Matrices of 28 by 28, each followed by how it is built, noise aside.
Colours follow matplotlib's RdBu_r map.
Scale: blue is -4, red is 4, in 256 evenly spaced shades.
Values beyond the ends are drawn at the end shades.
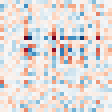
low rank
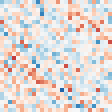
Toeplitz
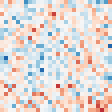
smooth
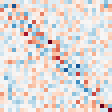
banded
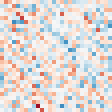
Toeplitz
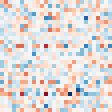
uneven rows
